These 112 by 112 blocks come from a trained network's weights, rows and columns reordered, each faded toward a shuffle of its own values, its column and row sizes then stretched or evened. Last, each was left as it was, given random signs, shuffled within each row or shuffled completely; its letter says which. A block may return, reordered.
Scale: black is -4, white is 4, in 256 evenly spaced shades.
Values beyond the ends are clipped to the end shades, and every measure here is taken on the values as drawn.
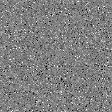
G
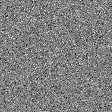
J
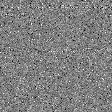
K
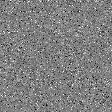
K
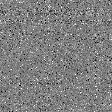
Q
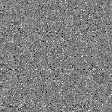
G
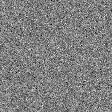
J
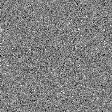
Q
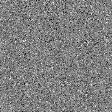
Q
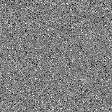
Q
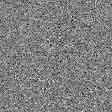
Q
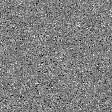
K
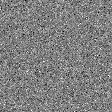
J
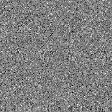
G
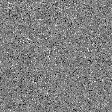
Q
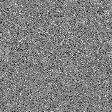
K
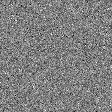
J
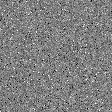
J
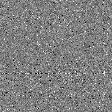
Q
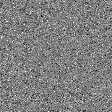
K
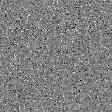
G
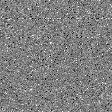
G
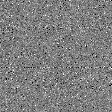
Q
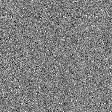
K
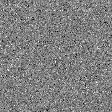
K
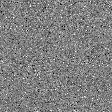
K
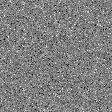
J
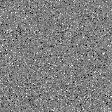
K
